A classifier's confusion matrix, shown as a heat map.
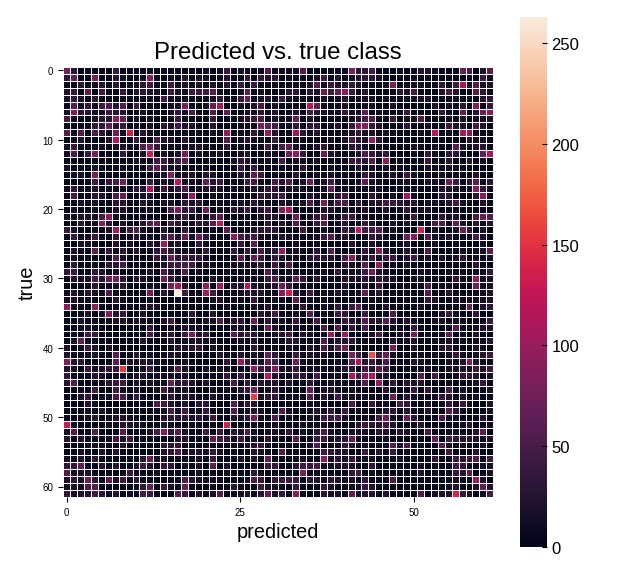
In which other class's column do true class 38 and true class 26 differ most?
40
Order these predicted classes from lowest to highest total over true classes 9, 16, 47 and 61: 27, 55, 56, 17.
17, 55, 56, 27
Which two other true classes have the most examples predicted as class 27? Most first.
47, 43
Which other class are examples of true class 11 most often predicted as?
12
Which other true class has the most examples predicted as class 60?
18
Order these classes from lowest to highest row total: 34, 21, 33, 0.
33, 34, 0, 21
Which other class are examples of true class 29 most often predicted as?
44
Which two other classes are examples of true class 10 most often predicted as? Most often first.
7, 44
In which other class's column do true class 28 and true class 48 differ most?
45
